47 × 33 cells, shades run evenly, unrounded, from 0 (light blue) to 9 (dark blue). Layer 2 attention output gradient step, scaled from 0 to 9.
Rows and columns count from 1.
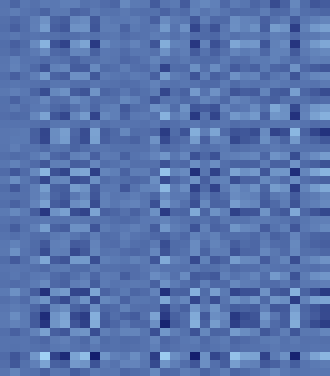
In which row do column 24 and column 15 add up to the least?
45
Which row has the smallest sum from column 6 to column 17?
24
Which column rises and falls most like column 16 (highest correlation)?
23
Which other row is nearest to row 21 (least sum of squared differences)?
9
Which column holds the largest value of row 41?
17
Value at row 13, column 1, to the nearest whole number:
5
